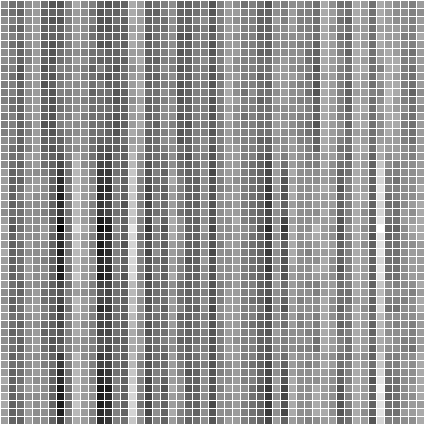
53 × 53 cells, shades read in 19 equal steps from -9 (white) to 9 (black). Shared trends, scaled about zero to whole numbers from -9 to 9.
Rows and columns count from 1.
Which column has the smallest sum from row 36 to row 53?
48
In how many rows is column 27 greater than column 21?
52
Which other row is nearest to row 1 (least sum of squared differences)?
43
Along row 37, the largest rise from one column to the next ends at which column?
19
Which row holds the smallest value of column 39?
30
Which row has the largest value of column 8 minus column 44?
29
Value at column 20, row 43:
1
